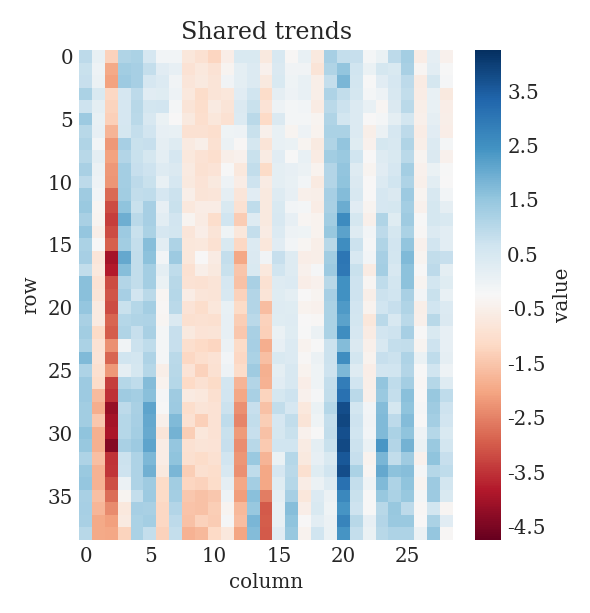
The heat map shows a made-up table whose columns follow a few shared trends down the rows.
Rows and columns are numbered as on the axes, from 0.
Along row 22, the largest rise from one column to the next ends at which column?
3
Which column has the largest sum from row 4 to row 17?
20
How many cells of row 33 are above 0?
18
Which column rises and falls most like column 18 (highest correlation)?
16
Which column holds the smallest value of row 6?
2
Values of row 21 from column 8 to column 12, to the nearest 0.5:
-1 -1 -1 0 -1.5
